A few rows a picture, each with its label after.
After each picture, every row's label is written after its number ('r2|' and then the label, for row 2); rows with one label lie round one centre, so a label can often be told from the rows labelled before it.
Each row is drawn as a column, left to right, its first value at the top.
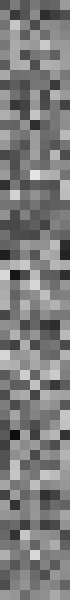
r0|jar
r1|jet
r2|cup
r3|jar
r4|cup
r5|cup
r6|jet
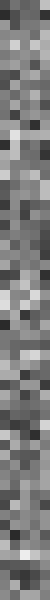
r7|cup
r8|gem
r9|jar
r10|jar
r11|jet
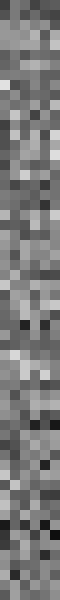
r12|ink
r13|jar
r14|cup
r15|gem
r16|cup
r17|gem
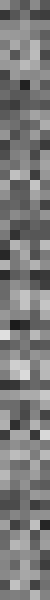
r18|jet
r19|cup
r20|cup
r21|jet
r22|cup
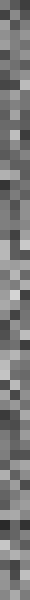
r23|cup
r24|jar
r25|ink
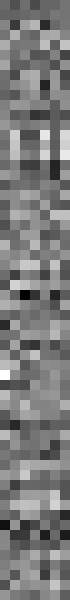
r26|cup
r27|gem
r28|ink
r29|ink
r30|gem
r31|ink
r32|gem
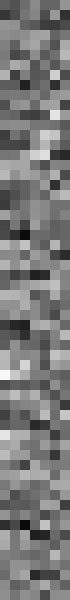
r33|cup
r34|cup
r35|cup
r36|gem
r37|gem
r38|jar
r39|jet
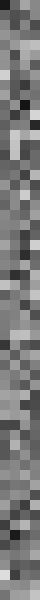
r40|ink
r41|gem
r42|jet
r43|jar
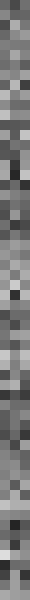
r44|jar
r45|ink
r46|jar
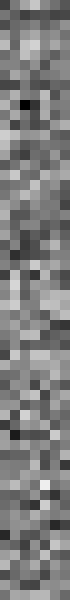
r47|gem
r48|jar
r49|jet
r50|jet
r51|jar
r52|cup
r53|cup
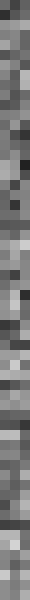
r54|cup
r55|cup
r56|ink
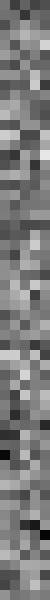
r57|jar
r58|jar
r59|cup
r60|ink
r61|gem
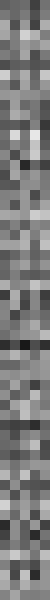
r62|ink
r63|jar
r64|ink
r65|gem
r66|ink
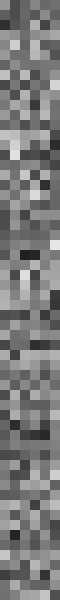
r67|jar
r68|gem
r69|jar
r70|jet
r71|jar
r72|ink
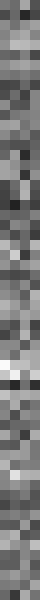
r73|cup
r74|cup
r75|jet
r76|cup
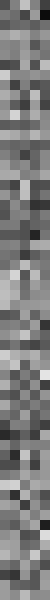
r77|jar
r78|jar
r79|jet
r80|jar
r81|cup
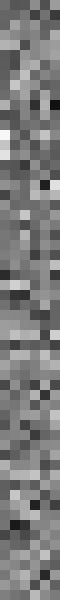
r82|gem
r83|ink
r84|ink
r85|jet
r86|jar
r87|jet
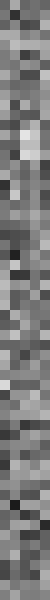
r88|jar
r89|jet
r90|gem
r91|gem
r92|ink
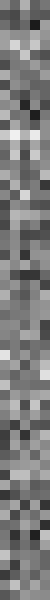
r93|jar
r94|gem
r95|jet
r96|gem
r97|cup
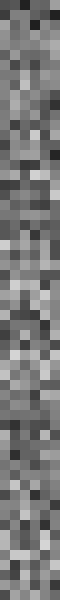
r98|cup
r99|jar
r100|ink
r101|jar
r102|cup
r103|jet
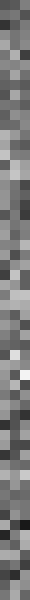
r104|gem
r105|jar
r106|cup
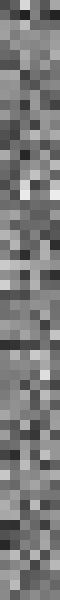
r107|ink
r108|ink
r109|jet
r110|jar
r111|cup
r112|jet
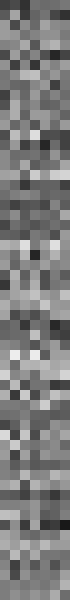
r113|cup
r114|jar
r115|cup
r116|jar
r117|cup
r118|cup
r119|cup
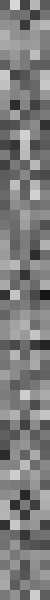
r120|ink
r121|jet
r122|gem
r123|jet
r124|ink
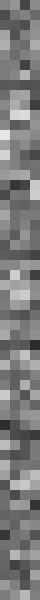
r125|gem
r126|jar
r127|jar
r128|jet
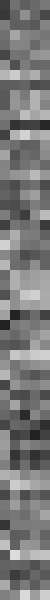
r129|cup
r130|jar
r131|jar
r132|jar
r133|jar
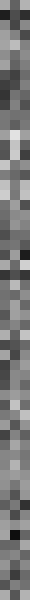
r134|jet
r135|gem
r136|jet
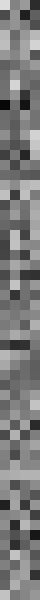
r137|jet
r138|ink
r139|jet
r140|gem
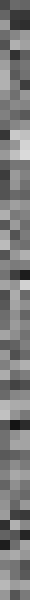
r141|ink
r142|gem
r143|gem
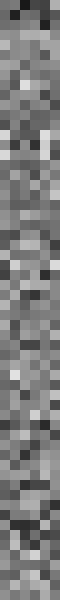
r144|gem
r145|cup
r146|ink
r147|ink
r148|gem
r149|jet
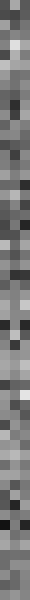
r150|cup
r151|jet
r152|cup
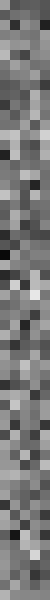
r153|jet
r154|gem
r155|cup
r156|jar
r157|gem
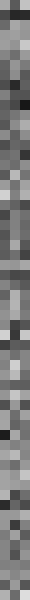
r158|jet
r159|cup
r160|jet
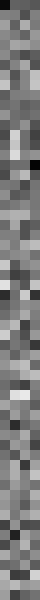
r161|ink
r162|gem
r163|cup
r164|ink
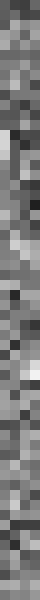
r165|gem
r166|ink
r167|cup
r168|cup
